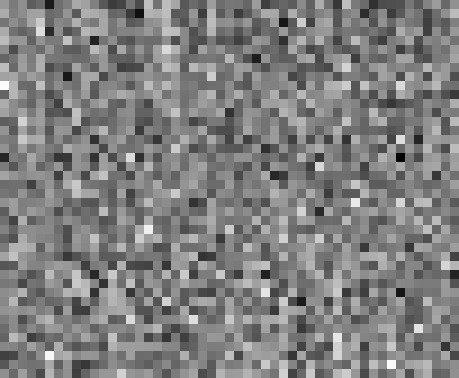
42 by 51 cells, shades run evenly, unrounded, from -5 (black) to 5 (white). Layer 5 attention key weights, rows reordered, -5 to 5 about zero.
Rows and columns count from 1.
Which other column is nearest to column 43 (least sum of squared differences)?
4
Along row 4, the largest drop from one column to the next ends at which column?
6
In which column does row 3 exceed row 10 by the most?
34
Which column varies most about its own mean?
45
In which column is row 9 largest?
24
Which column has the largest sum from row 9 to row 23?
20
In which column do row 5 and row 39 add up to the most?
40
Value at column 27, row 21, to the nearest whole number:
-1
